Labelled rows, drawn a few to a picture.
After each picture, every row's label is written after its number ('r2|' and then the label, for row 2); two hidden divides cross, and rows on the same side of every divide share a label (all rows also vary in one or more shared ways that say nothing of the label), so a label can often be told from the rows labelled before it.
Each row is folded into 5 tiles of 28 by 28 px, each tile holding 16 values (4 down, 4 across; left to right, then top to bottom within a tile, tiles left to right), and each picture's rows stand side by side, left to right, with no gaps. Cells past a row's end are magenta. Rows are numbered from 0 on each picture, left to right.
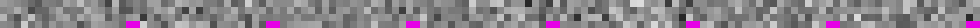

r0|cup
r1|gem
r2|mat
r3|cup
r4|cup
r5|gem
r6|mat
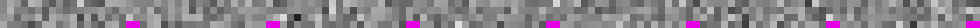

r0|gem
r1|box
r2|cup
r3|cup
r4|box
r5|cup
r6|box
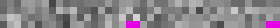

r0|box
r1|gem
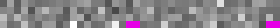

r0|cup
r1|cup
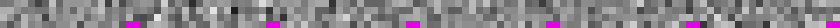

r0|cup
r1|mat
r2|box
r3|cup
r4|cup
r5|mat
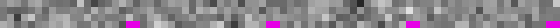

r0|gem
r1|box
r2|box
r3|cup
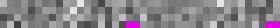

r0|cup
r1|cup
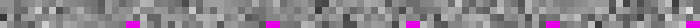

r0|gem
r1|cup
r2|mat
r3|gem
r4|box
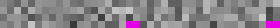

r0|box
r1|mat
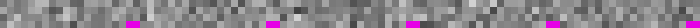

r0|box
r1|box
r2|box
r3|mat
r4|mat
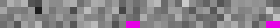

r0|mat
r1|box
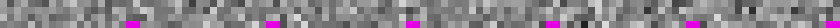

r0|cup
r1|gem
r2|mat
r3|cup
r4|gem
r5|mat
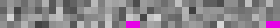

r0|box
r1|box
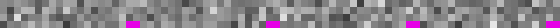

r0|mat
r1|cup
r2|mat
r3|cup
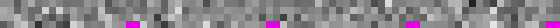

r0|mat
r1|gem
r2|gem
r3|gem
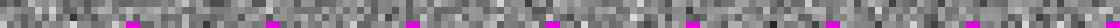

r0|gem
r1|box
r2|cup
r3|cup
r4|cup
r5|box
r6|gem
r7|box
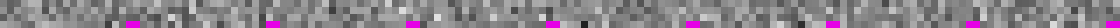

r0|gem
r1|cup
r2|box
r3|mat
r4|gem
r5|box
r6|cup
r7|cup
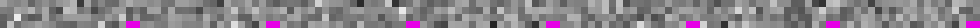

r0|mat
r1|box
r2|box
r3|box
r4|box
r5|gem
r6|mat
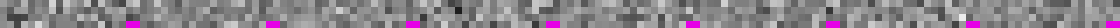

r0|cup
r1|mat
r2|mat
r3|mat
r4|box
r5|cup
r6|box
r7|box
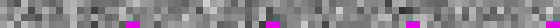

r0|cup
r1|cup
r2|mat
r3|gem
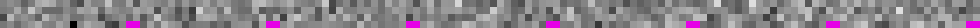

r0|box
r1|mat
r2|box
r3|gem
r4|box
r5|mat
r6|mat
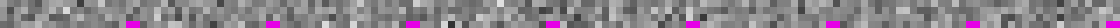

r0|mat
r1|mat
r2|cup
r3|cup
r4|gem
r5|box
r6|mat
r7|box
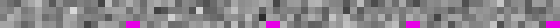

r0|gem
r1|box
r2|gem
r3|cup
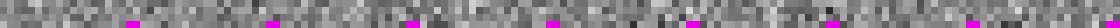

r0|gem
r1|gem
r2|cup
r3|gem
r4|box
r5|cup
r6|mat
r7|gem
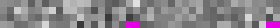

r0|cup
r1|box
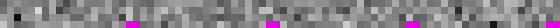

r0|gem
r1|box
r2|gem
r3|mat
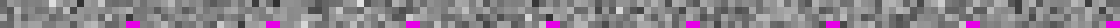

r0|mat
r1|box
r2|cup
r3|box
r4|mat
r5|cup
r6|mat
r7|mat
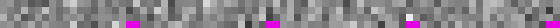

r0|cup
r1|cup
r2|gem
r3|cup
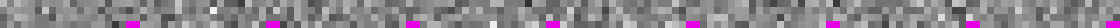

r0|mat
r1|gem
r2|mat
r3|cup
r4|gem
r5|box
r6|cup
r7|gem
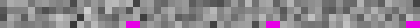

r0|box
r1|box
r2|gem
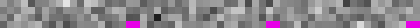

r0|mat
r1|cup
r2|box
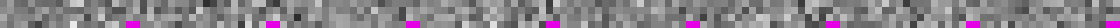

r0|cup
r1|box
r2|gem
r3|cup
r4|cup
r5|gem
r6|box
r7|cup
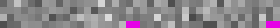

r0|mat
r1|mat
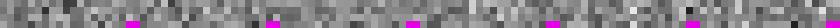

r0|gem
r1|mat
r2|mat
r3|cup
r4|cup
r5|gem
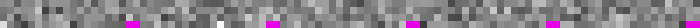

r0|gem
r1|box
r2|box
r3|mat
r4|gem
